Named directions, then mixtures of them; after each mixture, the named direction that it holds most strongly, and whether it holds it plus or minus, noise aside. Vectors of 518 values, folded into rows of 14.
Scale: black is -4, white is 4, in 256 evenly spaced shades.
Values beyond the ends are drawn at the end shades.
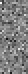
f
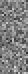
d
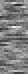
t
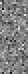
f, plus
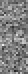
d, minus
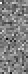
f, plus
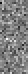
f, minus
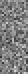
d, plus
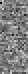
f, minus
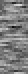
t, minus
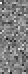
f, plus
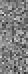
d, minus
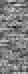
t, minus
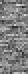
t, minus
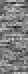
t, minus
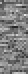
t, minus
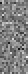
f, minus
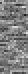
t, plus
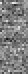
f, plus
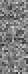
d, plus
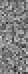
d, minus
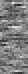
t, plus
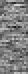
t, minus
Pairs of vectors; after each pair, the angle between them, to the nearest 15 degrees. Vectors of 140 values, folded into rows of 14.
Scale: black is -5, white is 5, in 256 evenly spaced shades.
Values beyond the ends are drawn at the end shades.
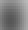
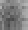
30 degrees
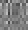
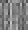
45 degrees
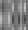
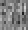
45 degrees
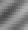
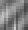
150 degrees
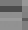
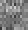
120 degrees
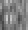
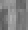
60 degrees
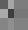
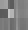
165 degrees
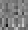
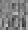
135 degrees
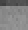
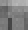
135 degrees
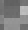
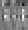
75 degrees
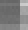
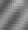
75 degrees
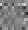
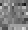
150 degrees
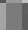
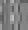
105 degrees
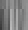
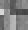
90 degrees
